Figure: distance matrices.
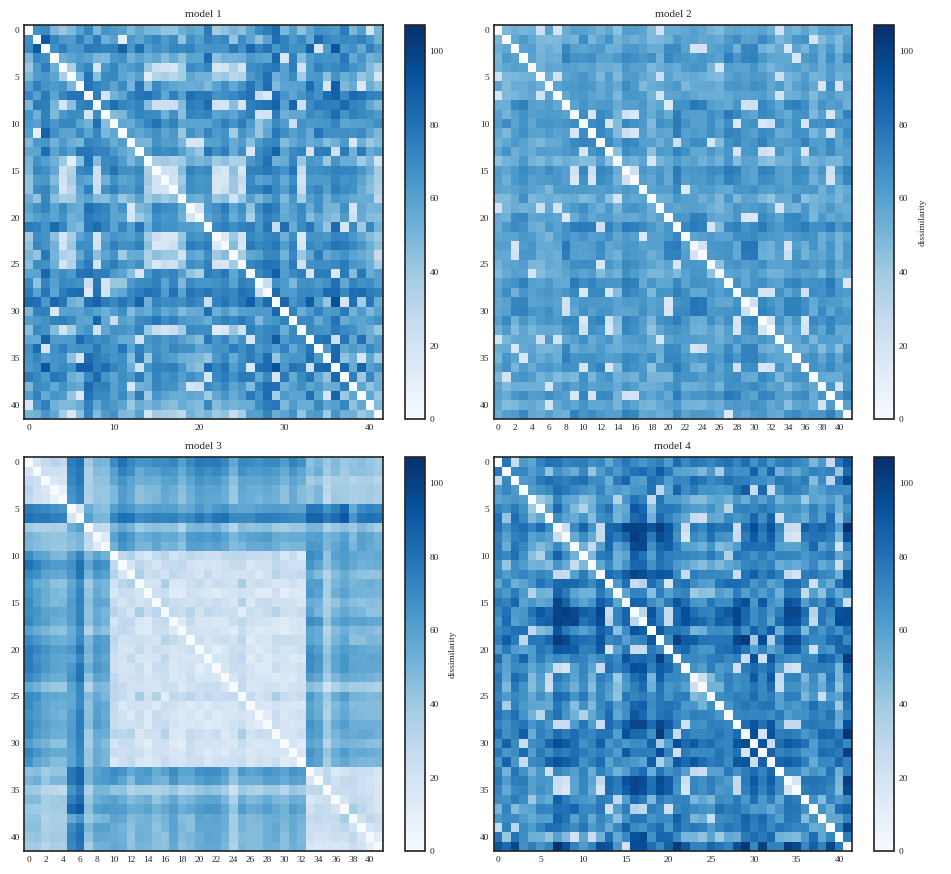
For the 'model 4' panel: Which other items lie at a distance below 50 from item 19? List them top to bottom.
3, 30, 32
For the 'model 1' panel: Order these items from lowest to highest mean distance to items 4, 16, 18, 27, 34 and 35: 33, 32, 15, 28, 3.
32, 15, 3, 28, 33
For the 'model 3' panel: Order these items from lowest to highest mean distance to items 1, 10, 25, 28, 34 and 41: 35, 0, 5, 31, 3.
35, 31, 3, 0, 5
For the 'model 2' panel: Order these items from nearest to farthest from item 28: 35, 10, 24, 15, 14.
10, 14, 24, 35, 15
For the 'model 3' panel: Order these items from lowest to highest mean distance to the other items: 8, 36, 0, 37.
36, 37, 8, 0
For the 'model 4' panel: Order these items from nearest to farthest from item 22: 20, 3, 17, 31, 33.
33, 3, 31, 20, 17
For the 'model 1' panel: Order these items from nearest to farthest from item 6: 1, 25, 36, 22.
22, 25, 1, 36
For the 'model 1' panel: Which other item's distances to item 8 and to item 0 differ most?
40
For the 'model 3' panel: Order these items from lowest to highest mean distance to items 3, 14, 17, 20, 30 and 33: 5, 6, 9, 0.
9, 0, 5, 6
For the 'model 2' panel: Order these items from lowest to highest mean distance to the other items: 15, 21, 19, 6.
19, 6, 15, 21
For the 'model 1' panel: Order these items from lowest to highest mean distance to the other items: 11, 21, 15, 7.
15, 11, 21, 7
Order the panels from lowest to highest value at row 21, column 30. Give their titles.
model 3, model 2, model 1, model 4
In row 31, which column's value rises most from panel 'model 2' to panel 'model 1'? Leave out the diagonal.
36
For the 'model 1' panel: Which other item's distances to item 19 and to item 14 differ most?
5
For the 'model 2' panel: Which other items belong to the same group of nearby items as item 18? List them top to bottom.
14
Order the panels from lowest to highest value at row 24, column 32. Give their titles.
model 3, model 1, model 2, model 4
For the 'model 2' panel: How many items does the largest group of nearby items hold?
6
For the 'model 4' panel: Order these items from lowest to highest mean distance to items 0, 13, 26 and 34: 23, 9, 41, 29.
9, 23, 29, 41
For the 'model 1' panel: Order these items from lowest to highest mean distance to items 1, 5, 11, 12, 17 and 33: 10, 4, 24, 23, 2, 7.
24, 4, 23, 10, 7, 2
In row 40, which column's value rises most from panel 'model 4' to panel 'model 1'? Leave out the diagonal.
9
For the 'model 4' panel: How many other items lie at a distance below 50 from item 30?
3
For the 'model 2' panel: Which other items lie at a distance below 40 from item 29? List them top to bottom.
8, 20, 30
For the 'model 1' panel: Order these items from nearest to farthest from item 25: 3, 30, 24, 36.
24, 3, 30, 36
